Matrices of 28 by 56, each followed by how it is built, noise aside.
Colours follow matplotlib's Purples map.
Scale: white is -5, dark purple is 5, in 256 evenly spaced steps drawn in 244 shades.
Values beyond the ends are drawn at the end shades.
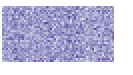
repeating rows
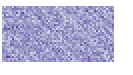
Toeplitz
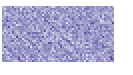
Toeplitz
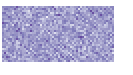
Toeplitz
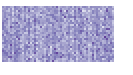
blocks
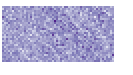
Toeplitz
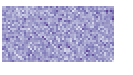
Toeplitz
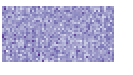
blocks
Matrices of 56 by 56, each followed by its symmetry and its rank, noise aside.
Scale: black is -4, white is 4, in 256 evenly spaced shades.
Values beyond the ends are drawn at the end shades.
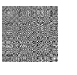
symmetric, rank six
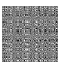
antisymmetric, rank four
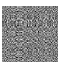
antisymmetric, rank four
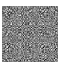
symmetric, rank six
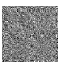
antisymmetric, rank eight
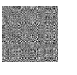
antisymmetric, rank four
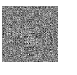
no symmetry, rank eight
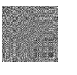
symmetric, rank six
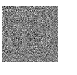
no symmetry, rank eight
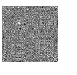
symmetric, rank eight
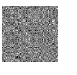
antisymmetric, rank six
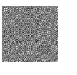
symmetric, rank six
